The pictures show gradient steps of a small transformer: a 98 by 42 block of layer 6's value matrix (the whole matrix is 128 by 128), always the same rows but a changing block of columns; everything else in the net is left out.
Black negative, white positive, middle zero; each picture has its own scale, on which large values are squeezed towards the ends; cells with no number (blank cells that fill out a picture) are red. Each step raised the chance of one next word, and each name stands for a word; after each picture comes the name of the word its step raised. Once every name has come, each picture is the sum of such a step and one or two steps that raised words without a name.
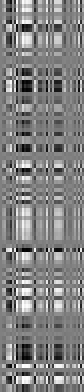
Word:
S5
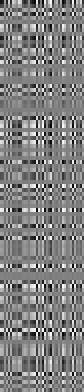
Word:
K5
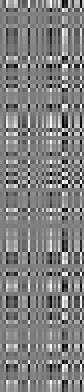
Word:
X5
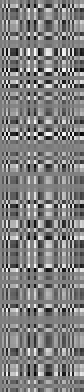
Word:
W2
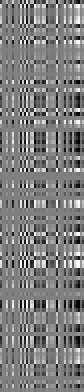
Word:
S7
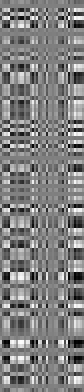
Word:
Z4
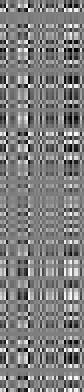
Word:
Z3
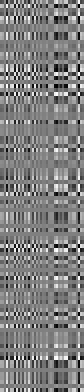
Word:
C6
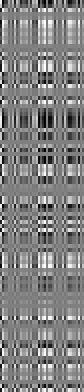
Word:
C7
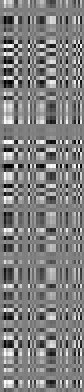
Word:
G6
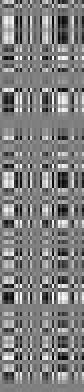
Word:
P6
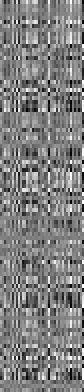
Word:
P6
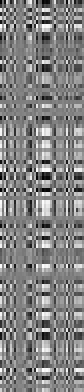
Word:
K5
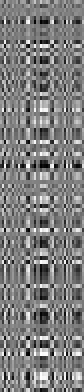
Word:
G6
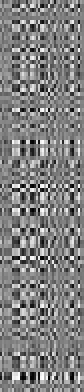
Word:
K5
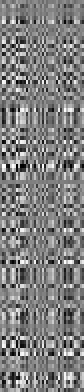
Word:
G6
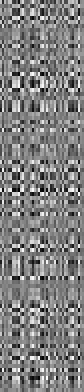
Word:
C6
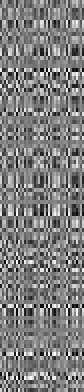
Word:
W2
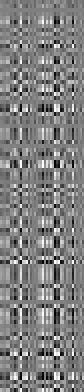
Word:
G6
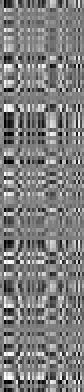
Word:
X5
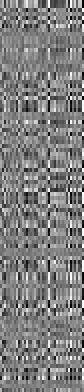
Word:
Z4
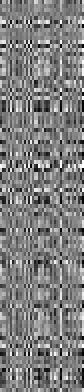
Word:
G6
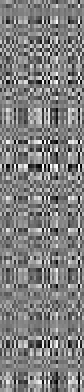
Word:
G6
